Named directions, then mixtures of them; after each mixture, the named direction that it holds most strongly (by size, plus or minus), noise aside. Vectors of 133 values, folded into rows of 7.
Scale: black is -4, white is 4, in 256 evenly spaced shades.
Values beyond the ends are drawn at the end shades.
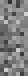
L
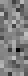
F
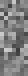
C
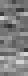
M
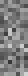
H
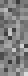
H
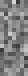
C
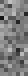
L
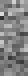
M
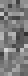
C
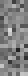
H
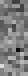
F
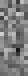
C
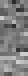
M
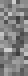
C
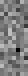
F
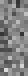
L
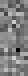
F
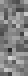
F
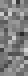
C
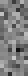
F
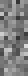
C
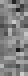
F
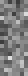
L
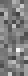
F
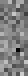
L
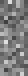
L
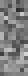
C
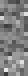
M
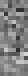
C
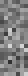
H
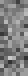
H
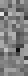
C
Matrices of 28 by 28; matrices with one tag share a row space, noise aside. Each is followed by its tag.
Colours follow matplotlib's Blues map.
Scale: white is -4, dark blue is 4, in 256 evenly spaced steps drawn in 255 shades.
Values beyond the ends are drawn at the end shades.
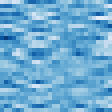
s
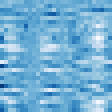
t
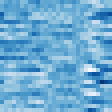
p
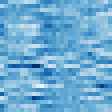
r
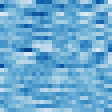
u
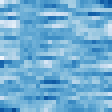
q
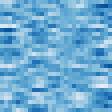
s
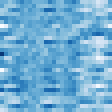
t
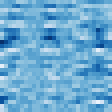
t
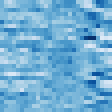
p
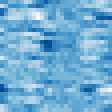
r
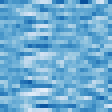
u
